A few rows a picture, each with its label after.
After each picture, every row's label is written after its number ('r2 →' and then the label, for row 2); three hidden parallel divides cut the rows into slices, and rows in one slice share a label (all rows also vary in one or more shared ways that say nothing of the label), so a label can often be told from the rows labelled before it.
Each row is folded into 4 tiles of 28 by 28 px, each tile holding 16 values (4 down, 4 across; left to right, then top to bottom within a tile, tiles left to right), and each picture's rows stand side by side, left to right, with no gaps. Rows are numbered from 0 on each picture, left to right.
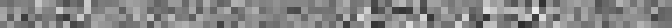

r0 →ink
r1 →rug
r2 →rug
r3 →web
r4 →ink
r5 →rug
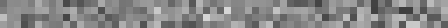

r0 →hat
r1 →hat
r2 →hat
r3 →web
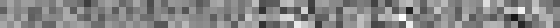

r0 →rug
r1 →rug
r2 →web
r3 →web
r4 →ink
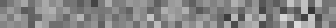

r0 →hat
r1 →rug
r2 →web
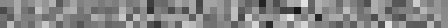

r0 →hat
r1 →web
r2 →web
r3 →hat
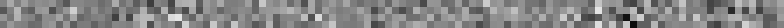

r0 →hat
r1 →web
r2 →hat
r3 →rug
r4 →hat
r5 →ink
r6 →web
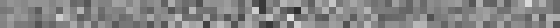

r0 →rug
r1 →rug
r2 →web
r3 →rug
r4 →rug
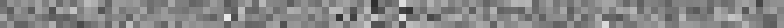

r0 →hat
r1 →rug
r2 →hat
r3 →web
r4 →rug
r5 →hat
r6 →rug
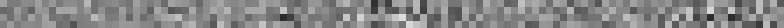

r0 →hat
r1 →rug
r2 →hat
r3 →web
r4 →hat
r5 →rug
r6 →ink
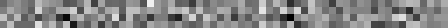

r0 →ink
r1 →ink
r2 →ink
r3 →web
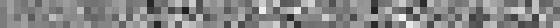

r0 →rug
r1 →web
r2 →ink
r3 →web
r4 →ink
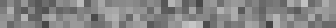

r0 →rug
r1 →rug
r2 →rug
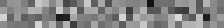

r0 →ink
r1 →web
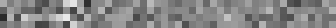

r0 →web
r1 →hat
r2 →hat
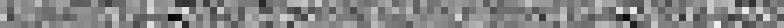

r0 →hat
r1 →ink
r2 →web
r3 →hat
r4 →rug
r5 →ink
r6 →ink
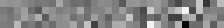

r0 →rug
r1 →ink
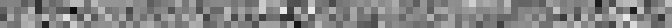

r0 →web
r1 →rug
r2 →ink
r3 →hat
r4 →hat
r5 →web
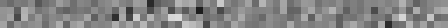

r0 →rug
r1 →web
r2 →hat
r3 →rug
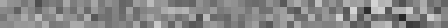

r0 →rug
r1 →hat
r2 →rug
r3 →ink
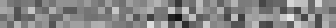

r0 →rug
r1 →ink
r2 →web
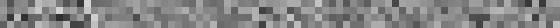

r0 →ink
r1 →hat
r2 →rug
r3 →hat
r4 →hat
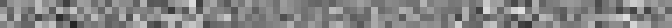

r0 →ink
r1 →web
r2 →hat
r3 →hat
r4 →ink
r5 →web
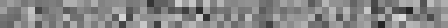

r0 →rug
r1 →web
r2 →rug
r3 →web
